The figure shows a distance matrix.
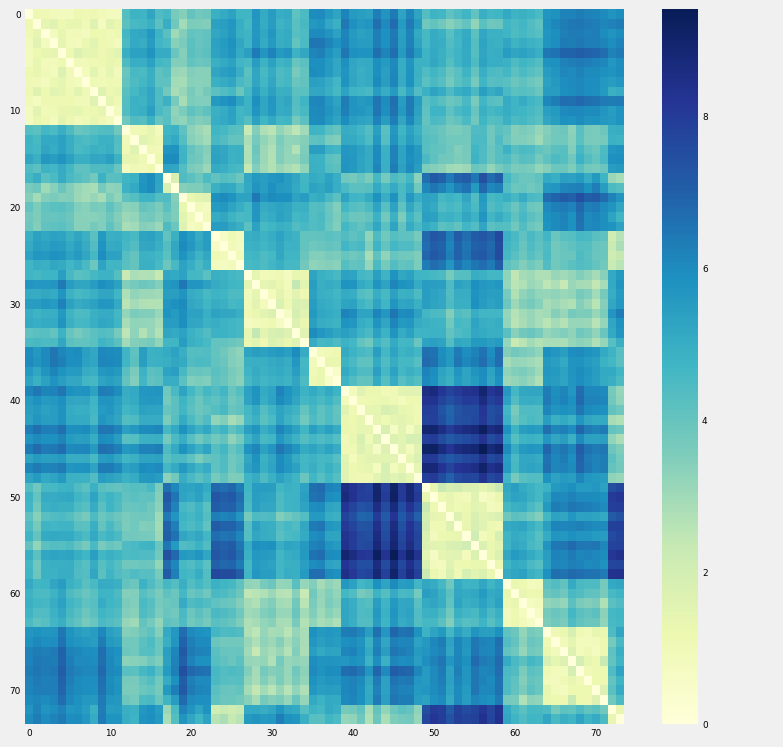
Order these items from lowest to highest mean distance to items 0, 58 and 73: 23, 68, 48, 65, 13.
13, 23, 48, 65, 68
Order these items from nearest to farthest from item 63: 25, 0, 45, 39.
25, 0, 39, 45
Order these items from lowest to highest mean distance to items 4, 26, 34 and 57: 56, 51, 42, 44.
51, 56, 42, 44
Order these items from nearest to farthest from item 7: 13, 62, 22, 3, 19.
3, 19, 22, 62, 13
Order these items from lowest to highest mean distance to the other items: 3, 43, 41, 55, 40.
3, 41, 40, 55, 43
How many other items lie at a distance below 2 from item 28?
6
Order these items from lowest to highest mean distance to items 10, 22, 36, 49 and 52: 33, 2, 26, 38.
2, 38, 33, 26
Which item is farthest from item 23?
58
